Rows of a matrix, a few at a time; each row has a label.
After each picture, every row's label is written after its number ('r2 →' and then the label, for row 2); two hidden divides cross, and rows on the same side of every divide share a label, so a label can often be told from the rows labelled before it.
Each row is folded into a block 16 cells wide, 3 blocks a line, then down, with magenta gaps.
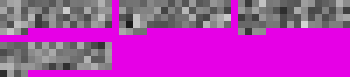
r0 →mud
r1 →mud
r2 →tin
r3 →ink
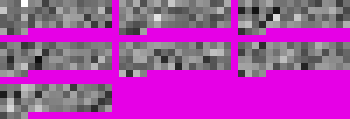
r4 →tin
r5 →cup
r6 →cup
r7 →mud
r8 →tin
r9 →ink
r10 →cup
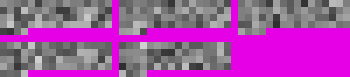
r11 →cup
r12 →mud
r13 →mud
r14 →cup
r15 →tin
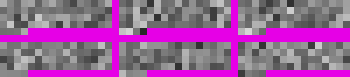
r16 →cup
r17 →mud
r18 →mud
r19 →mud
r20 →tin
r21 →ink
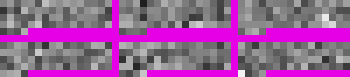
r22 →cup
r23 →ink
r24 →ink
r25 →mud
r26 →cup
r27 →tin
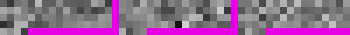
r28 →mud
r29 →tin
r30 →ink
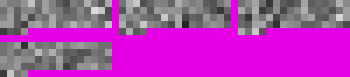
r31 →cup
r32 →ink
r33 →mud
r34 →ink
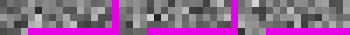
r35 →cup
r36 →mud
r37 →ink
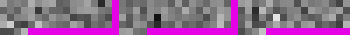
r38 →cup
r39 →mud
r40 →cup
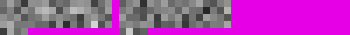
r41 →ink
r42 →ink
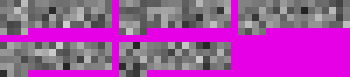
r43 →tin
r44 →ink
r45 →cup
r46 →ink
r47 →tin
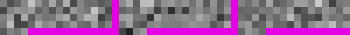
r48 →cup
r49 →cup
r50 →ink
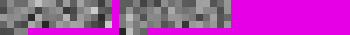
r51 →cup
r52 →ink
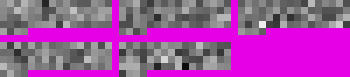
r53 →tin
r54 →mud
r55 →mud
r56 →ink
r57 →ink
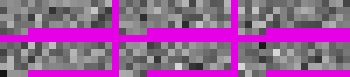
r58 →cup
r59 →ink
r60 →mud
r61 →cup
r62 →mud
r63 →ink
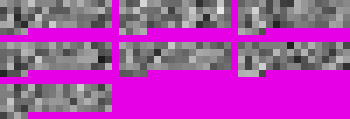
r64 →cup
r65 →tin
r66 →mud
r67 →cup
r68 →cup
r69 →mud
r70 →cup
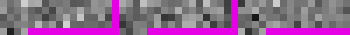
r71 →tin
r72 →tin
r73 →tin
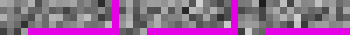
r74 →cup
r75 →cup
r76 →ink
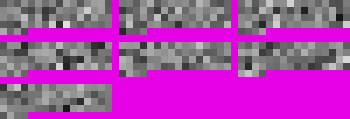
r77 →tin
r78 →cup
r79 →cup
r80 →ink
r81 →ink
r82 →mud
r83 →ink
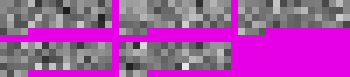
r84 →cup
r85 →tin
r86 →mud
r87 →tin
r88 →tin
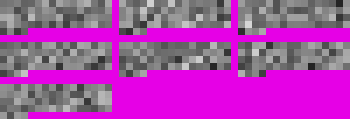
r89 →ink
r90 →cup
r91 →cup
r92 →cup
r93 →tin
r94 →mud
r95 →tin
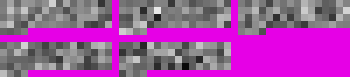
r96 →cup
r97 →mud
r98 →mud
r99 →tin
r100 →ink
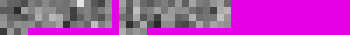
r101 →ink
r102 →mud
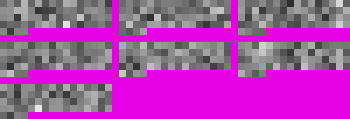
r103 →tin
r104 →cup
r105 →mud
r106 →mud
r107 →tin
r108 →tin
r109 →cup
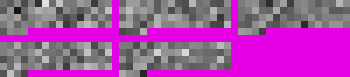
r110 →ink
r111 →cup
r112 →mud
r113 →ink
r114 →mud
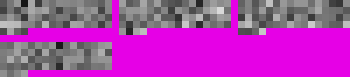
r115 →ink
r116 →tin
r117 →cup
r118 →tin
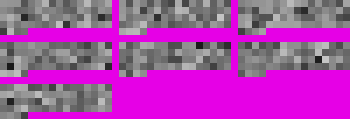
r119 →ink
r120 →mud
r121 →cup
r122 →mud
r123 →tin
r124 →ink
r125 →mud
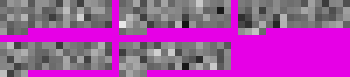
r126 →tin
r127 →ink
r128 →mud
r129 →tin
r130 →ink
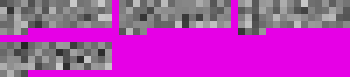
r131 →mud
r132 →ink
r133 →cup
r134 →ink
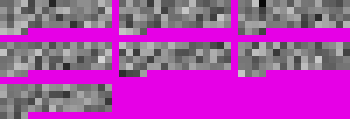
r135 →mud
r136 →mud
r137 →ink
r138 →mud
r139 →cup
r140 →tin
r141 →cup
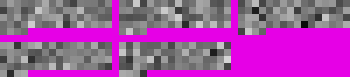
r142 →ink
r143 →ink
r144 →ink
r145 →tin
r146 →mud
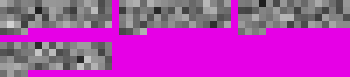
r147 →cup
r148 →cup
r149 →ink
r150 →ink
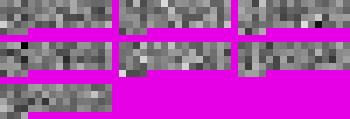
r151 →ink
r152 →ink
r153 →tin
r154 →ink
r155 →tin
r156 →mud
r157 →cup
